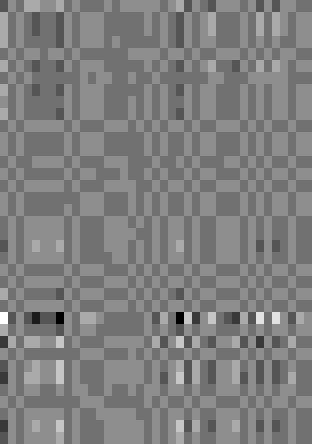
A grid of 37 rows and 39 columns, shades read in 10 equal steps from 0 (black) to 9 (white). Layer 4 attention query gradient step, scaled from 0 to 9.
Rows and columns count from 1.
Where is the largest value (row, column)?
27, 1
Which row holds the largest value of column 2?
29
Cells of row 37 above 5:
2
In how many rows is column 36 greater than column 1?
10
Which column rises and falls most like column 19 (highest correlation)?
36
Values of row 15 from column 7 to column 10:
4 4 5 4
